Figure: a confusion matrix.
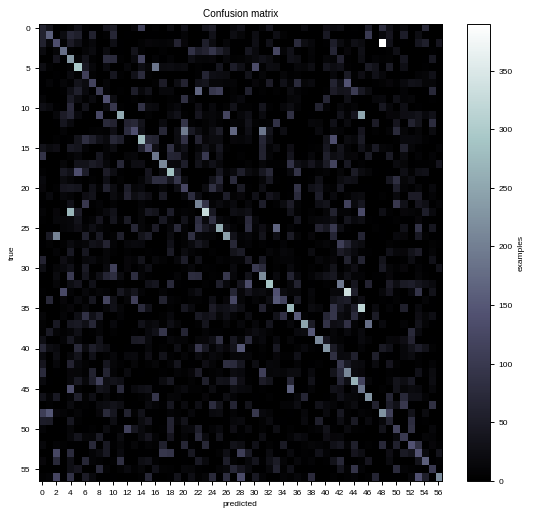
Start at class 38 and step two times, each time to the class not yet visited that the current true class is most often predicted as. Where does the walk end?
41
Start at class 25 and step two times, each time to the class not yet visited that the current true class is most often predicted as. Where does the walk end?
43
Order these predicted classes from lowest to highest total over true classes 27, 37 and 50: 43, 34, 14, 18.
34, 14, 18, 43
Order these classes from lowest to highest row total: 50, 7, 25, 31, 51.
51, 50, 7, 31, 25
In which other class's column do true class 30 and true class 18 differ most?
5
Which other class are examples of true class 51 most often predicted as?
22
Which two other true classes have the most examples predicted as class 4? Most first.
23, 45
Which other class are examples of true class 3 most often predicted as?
33
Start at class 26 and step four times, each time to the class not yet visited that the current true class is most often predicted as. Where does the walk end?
46
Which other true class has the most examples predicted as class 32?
18
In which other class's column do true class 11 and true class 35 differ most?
8
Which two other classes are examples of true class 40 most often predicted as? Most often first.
28, 22
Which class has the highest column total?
4
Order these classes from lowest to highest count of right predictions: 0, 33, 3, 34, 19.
0, 19, 34, 33, 3
